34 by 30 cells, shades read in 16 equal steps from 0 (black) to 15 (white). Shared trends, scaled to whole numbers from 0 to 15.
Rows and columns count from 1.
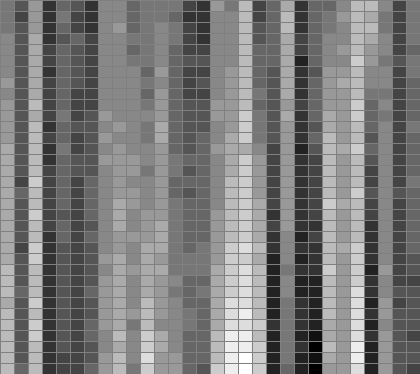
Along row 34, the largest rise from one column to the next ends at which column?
24
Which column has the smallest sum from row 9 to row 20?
22
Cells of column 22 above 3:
3
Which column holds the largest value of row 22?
18
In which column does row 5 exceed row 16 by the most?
27
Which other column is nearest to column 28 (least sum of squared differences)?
8
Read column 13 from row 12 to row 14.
6 6 6
